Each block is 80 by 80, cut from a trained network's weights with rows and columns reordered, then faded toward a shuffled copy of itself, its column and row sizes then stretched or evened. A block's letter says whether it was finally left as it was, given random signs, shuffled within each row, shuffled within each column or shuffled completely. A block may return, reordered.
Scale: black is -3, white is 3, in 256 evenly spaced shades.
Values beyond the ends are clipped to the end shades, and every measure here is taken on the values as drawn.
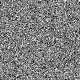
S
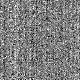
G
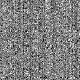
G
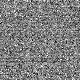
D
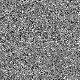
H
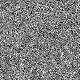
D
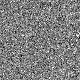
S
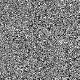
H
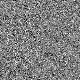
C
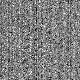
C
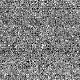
G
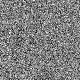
S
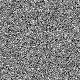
S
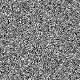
C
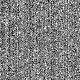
C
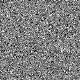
D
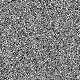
S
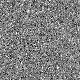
S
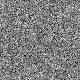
S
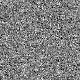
H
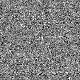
D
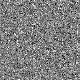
H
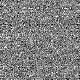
G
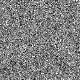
H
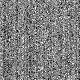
C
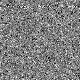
D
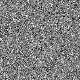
C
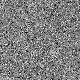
S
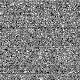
D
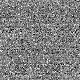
D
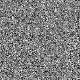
H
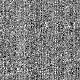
G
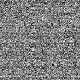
G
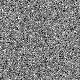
S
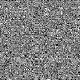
G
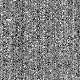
G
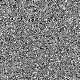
D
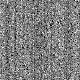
G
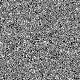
D
